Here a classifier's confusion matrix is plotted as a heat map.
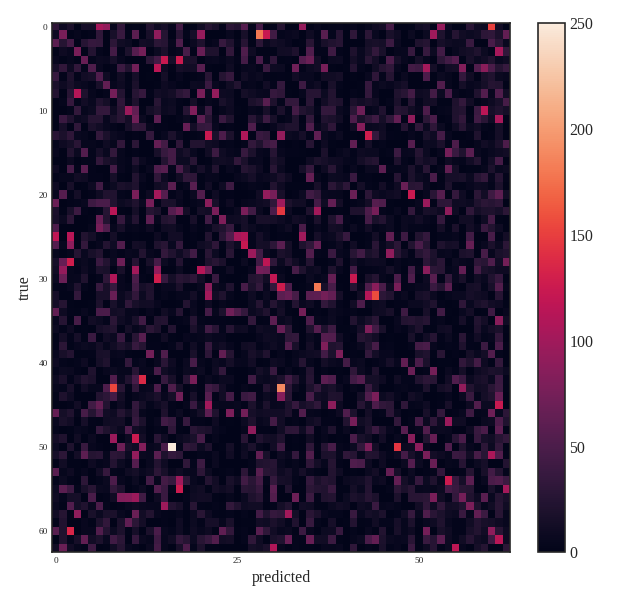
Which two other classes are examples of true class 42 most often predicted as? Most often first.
12, 19
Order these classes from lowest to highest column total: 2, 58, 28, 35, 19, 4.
4, 19, 58, 2, 28, 35
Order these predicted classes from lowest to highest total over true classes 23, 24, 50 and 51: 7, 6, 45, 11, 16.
45, 7, 11, 6, 16
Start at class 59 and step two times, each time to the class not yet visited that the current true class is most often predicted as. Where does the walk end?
19
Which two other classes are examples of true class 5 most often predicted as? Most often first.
14, 51
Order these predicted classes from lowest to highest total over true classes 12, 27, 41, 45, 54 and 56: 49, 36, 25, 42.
25, 36, 49, 42
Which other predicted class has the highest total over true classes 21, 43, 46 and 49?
31
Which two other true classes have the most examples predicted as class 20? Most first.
29, 1
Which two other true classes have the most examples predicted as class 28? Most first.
1, 29
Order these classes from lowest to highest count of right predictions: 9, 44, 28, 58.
9, 28, 58, 44
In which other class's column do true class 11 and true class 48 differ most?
49
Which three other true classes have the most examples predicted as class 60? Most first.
0, 51, 46
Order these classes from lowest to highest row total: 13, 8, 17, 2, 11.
17, 2, 13, 8, 11
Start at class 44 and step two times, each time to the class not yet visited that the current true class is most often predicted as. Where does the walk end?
36
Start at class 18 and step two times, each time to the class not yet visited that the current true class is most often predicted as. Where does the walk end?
61
